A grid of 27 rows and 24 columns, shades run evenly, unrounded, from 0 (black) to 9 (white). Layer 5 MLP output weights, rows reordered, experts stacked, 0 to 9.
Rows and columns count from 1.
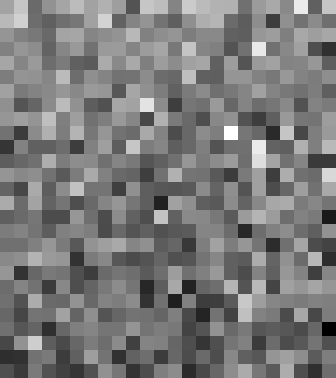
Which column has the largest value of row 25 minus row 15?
12
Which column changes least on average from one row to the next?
7
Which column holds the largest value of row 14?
6
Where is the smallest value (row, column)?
24, 24
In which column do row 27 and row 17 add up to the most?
21
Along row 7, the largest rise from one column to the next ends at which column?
10
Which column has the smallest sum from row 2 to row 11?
13
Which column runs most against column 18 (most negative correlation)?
15
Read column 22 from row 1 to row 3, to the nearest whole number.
8 4 6
